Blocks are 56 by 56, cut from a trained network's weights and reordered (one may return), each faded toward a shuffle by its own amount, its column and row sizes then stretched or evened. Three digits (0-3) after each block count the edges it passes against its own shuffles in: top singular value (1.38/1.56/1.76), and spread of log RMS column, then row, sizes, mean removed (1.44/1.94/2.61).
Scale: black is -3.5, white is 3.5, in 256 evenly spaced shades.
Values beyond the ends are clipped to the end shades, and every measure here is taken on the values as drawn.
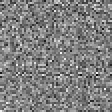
3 0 1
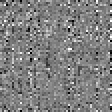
3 3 2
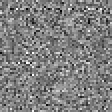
1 0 1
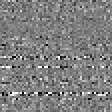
3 0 3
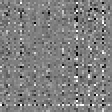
3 3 2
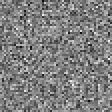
3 1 0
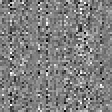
1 3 0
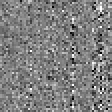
1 3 0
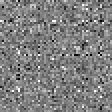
1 2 2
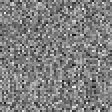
3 0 1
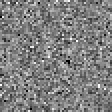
0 1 1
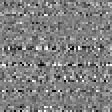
2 0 3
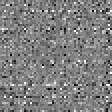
2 2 3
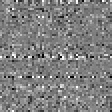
2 1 3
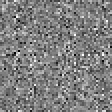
2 2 1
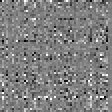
0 3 3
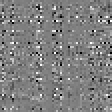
1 3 3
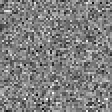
2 0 1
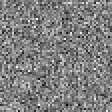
0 0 1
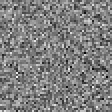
2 1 0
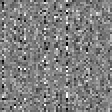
2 3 0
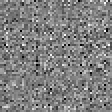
1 2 2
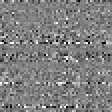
1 2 3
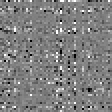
1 3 3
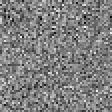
1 1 0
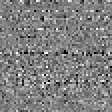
1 1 3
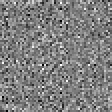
1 2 1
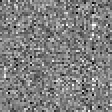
1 1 1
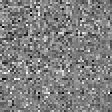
0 2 2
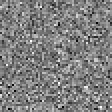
2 1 1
